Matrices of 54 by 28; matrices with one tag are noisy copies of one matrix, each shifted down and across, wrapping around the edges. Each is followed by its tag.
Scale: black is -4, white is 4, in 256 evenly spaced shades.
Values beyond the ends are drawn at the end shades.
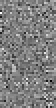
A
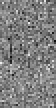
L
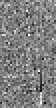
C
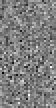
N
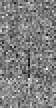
L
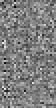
A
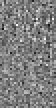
N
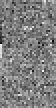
C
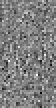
N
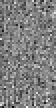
N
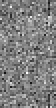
L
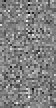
A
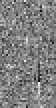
C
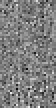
N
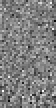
N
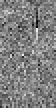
C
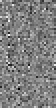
A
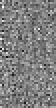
A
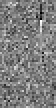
C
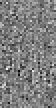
N
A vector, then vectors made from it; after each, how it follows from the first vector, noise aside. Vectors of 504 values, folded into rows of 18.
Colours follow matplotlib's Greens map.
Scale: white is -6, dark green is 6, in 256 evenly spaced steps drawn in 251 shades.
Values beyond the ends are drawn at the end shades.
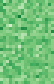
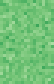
wrapped around, shrunk.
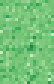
reversed, negated, partly zeroed.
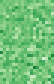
reversed.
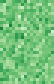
sign-scrambled.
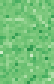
reversed, negated, partly zeroed.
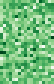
wrapped around, scaled up.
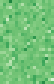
wrapped around, partly zeroed.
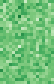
sign-scrambled.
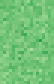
wrapped around, shrunk.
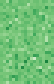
wrapped around, partly zeroed.
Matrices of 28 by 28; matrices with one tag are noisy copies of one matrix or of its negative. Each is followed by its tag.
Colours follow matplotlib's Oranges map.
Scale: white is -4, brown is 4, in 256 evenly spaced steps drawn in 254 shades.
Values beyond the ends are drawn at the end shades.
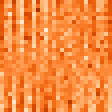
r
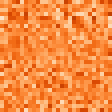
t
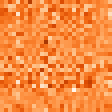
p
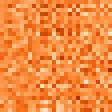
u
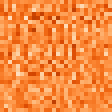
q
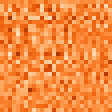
q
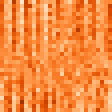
r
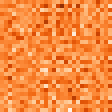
u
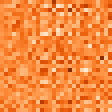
u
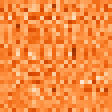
q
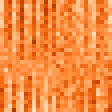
r
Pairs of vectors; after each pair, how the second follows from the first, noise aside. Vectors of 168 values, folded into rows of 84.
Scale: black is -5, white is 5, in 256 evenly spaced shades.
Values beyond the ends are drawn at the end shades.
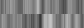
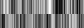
wrapped around, negated, scaled up.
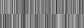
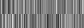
sign-scrambled.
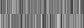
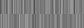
wrapped around, shrunk.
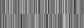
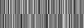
copied.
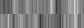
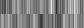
copied.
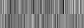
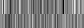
copied.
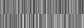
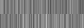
shrunk.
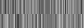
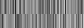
copied.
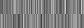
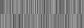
shrunk.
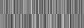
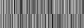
reversed, negated.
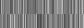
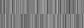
reversed, negated, shrunk.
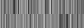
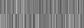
reversed, negated, shrunk.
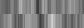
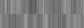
reversed, negated, shrunk.
